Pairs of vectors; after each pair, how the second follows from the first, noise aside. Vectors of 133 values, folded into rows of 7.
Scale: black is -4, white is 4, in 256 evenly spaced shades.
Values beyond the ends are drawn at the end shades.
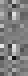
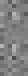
shrunk.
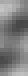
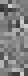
sign-scrambled.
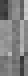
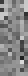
sign-scrambled.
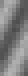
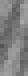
wrapped around, negated, shrunk.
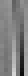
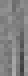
shrunk.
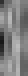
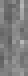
wrapped around, negated, shrunk.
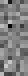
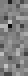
partly zeroed.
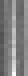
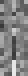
sign-scrambled.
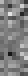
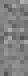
wrapped around, negated, shrunk.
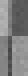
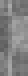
wrapped around, negated, shrunk.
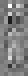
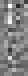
sign-scrambled.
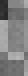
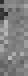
partly zeroed.
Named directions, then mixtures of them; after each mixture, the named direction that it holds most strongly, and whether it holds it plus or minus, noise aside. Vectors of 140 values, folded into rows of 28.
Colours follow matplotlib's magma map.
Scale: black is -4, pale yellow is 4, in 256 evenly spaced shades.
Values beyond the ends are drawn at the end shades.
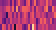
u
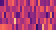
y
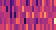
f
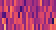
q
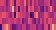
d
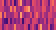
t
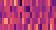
t, minus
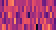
y, plus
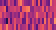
t, plus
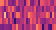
y, minus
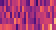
y, plus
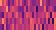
q, plus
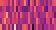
u, minus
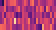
y, plus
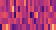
d, plus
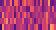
t, minus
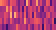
f, minus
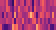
d, minus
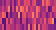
q, minus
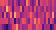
y, minus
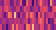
d, minus
